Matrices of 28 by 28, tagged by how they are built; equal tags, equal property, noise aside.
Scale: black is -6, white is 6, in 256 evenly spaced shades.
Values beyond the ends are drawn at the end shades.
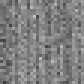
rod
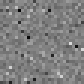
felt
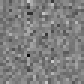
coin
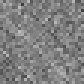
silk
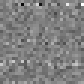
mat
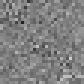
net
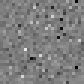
felt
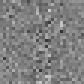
coin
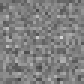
rod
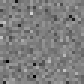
felt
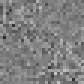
net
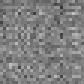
rod
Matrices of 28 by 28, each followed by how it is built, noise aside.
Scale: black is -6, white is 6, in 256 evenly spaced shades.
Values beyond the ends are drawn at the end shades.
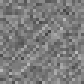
Hankel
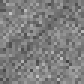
Hankel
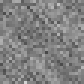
Toeplitz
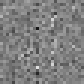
uneven columns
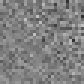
upper triangular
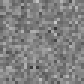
noise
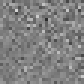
upper triangular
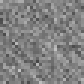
Toeplitz
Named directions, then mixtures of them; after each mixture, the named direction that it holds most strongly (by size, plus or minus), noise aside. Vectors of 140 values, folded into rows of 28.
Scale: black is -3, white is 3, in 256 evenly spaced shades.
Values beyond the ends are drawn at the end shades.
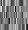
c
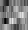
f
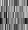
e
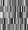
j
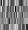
c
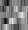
f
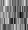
j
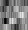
f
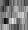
f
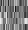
e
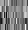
e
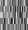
j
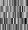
j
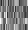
e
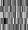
j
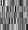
c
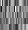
c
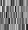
c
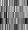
e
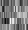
f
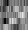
f
